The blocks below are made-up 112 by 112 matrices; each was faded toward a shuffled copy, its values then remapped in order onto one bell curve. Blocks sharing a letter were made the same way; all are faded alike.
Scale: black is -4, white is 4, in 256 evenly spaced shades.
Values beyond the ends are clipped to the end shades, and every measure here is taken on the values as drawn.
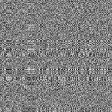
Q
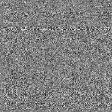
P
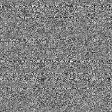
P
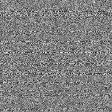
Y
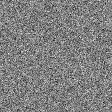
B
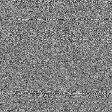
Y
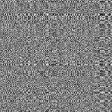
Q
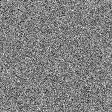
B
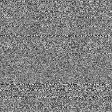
Y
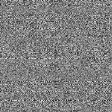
P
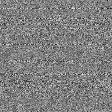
Y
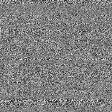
Y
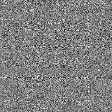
P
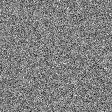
B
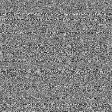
Y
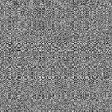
Q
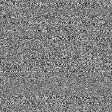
Y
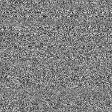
Y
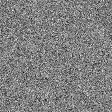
B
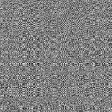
Q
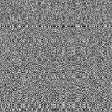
Q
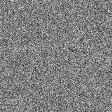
B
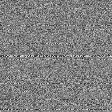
Y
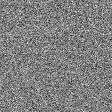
B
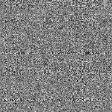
P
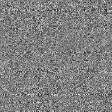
P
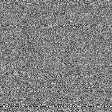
Y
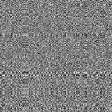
Q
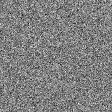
B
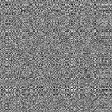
Q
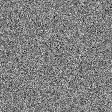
B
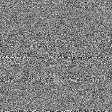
Y
